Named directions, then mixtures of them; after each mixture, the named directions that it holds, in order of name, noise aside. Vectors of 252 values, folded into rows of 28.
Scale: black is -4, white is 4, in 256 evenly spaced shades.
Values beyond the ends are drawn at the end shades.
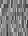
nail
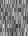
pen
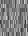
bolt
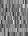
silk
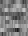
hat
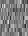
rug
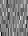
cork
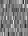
bolt, rug, silk.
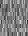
nail, pen, silk.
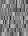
pen, rug.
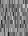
silk.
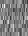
rug.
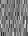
bolt, cork.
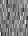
cork.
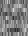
hat, pen.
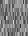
hat, pen, silk.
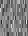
bolt, nail, silk.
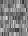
bolt, hat.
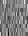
cork, pen, silk.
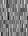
bolt, cork.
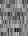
cork, hat, rug.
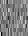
cork.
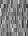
nail.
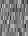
rug.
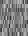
pen, rug, silk.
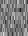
bolt, pen, rug.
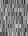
pen, silk.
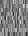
silk.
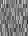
cork, nail, pen.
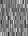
bolt, silk.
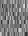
rug, silk.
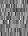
cork, rug.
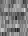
hat.
